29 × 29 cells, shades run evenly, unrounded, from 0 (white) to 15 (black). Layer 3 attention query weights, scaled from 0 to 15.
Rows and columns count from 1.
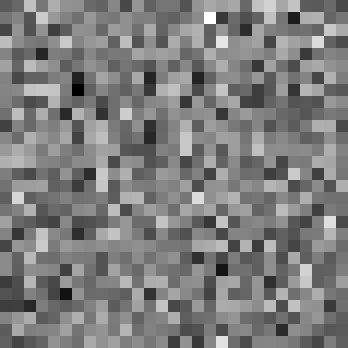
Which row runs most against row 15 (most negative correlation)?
2
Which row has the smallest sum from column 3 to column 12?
21
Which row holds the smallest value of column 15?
8
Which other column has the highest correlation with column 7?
13
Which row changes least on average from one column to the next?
5
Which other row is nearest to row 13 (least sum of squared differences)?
12
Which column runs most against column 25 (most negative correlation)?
4
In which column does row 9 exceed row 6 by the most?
3
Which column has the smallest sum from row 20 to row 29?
14
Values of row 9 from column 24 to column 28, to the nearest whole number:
8 10 10 10 6
